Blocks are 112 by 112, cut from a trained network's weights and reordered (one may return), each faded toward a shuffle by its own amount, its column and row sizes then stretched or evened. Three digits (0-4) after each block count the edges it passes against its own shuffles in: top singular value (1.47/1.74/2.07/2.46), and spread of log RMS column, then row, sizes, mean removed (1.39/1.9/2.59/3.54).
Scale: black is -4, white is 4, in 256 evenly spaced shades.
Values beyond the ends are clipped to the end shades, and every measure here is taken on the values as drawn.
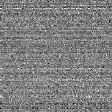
3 1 2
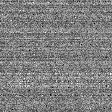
3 1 2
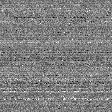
3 0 3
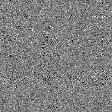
1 1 2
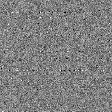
1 0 2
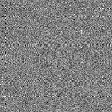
4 1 2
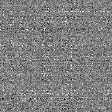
1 3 3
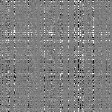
4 4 2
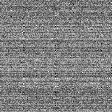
4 2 0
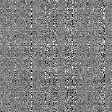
2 4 0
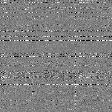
4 1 4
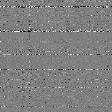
3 1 4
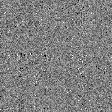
1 1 1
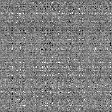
3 3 2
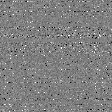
0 0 3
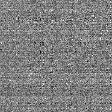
2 3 2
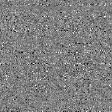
0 2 3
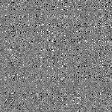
0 3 3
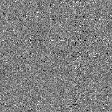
1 2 2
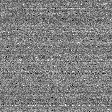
2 0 2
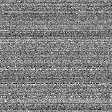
4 0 3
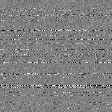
2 0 4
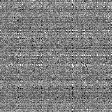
4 3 2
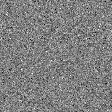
0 0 1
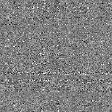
0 2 3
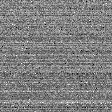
4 1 2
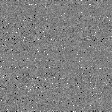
0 1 2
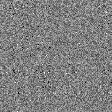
2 1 1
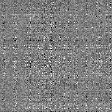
2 4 2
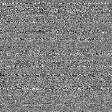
0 1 4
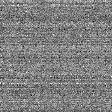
3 2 1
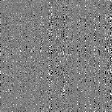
0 4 2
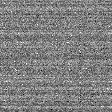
3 1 1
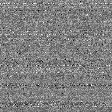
1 0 3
